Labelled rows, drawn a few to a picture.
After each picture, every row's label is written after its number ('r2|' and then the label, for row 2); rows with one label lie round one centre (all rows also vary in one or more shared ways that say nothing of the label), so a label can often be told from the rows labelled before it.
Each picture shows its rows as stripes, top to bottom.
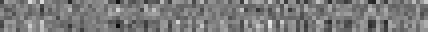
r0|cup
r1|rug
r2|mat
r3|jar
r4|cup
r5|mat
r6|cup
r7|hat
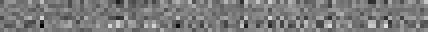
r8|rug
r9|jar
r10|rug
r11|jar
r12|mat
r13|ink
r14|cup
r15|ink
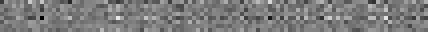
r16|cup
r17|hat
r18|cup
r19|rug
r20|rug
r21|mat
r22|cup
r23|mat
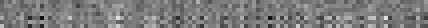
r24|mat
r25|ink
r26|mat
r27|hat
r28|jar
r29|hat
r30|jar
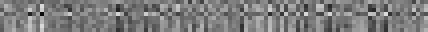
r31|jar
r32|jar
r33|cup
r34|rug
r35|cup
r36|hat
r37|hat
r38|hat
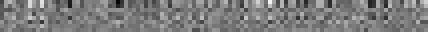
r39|cup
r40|cup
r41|cup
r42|ink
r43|hat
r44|jar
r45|hat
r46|ink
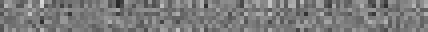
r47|ink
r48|ink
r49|hat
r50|cup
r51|cup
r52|cup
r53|ink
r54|hat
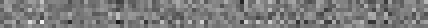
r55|rug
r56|jar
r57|ink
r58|hat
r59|mat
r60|hat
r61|hat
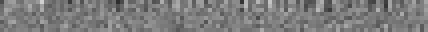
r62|rug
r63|mat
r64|jar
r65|ink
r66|mat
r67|hat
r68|rug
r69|cup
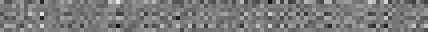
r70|hat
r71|hat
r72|cup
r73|hat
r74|cup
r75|rug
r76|ink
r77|hat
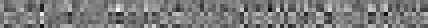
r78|rug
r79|rug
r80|hat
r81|jar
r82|jar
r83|jar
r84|cup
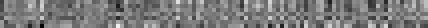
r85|mat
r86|cup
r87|mat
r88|mat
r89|mat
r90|rug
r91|rug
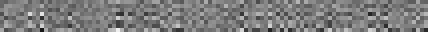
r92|mat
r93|rug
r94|jar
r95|cup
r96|mat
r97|ink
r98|jar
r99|hat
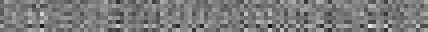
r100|jar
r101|ink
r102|ink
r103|hat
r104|hat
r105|cup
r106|jar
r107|mat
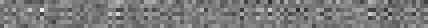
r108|jar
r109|hat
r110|hat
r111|hat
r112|jar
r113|hat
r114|ink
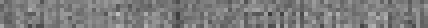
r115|cup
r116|cup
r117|cup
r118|rug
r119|cup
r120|cup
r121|jar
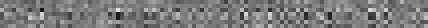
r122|ink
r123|rug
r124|jar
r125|jar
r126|cup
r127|cup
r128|cup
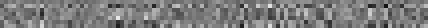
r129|ink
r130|rug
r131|ink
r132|ink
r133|hat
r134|jar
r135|rug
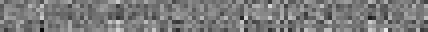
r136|hat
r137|cup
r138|ink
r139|jar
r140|rug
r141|hat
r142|mat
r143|cup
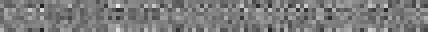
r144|hat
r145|mat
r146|hat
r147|jar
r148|jar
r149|cup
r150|hat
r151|jar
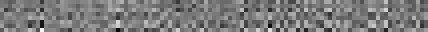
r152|cup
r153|hat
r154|cup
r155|jar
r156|cup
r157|rug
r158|jar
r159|hat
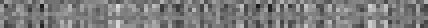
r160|ink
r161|mat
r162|jar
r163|hat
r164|jar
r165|hat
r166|mat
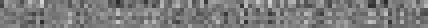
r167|ink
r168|rug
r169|hat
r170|ink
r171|ink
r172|ink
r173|rug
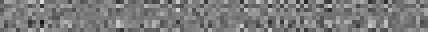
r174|hat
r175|rug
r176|mat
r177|ink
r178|jar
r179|rug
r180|mat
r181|hat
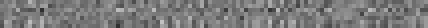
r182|hat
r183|hat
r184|ink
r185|jar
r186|rug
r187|ink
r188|ink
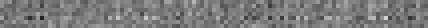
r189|jar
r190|jar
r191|ink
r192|mat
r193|rug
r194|rug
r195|cup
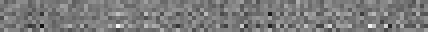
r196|mat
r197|rug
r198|rug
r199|jar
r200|ink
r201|jar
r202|ink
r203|ink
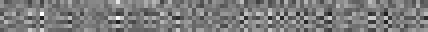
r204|mat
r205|jar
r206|mat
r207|hat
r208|hat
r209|jar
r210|ink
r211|mat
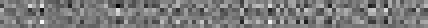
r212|jar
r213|cup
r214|jar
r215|ink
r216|jar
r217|hat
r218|ink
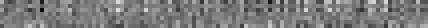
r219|jar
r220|cup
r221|rug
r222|mat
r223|ink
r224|mat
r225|mat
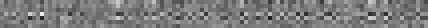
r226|hat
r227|mat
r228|jar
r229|hat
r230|jar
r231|rug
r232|cup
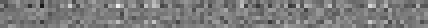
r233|mat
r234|mat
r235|mat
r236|mat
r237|jar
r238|ink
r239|rug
